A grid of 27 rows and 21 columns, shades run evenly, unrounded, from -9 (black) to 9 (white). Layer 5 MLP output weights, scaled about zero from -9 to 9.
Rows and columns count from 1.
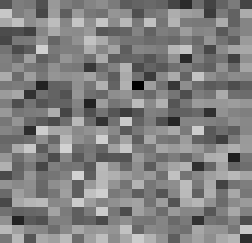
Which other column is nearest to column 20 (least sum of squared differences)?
10
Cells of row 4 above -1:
13
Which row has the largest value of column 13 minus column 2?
25
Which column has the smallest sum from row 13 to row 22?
4
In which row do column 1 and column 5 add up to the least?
5
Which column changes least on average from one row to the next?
6
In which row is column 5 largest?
3
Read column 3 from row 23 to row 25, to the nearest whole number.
4 -2 -3
